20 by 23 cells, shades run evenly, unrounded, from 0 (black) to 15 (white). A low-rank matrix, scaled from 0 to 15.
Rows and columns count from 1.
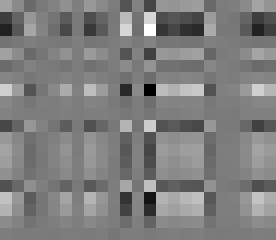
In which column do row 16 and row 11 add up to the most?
13
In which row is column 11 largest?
3
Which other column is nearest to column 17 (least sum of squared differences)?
1
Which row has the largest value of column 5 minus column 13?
8
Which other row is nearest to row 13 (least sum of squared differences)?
5
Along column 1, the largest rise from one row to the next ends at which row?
17
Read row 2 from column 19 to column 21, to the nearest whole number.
7 7 6
